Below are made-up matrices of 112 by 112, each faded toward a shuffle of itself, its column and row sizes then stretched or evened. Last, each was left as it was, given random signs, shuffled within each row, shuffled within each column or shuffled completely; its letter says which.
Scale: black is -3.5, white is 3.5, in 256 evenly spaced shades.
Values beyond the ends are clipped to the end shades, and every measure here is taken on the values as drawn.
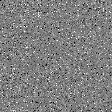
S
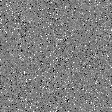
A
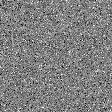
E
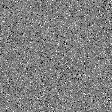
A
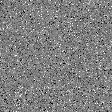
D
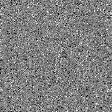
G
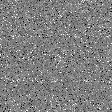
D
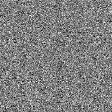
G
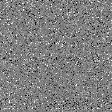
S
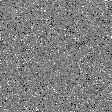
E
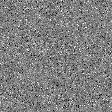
D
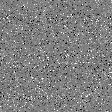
D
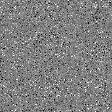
S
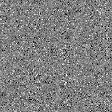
G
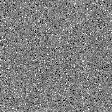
A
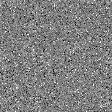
A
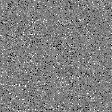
G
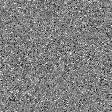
D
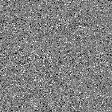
S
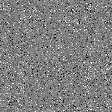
G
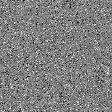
A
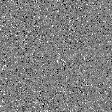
G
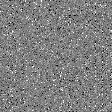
A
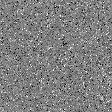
A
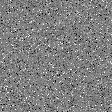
E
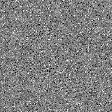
G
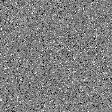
A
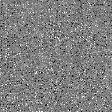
G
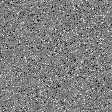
E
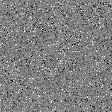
D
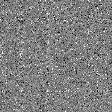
G
